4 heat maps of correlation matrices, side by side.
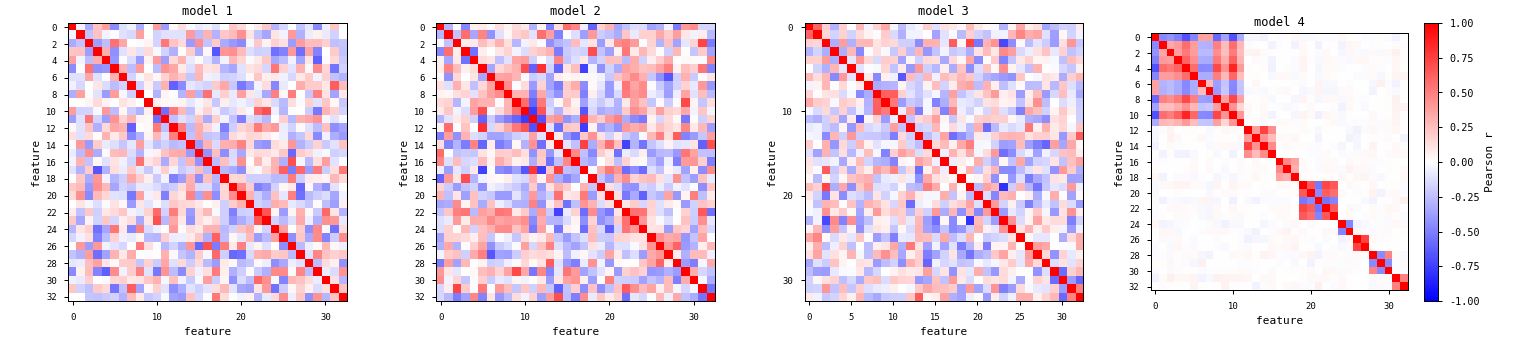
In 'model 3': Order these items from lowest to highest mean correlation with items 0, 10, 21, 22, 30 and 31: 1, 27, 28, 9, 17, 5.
28, 5, 1, 27, 9, 17
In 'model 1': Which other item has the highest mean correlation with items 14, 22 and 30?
16
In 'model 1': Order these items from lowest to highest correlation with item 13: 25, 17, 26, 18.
18, 26, 17, 25
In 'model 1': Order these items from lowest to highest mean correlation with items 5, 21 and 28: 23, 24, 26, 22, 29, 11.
23, 26, 22, 29, 24, 11
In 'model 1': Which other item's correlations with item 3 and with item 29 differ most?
17
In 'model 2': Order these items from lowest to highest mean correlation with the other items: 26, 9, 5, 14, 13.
14, 13, 26, 9, 5
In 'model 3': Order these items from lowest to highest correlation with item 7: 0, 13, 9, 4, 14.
9, 13, 0, 14, 4
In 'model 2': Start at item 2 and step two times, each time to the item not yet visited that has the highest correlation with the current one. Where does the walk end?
22
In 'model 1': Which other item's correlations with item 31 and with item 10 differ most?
12
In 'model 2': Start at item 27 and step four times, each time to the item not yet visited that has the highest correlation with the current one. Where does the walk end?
9
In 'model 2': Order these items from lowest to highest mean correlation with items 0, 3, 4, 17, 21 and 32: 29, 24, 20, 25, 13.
24, 29, 25, 13, 20
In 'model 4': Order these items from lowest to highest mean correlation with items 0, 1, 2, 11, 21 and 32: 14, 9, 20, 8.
20, 14, 9, 8
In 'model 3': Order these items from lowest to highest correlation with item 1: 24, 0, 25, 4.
4, 24, 25, 0
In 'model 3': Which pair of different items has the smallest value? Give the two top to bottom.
19, 23
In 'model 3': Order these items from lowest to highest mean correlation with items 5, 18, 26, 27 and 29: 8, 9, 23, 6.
8, 6, 9, 23
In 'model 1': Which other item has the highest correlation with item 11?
2
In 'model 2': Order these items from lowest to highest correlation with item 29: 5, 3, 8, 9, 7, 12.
3, 7, 5, 8, 12, 9
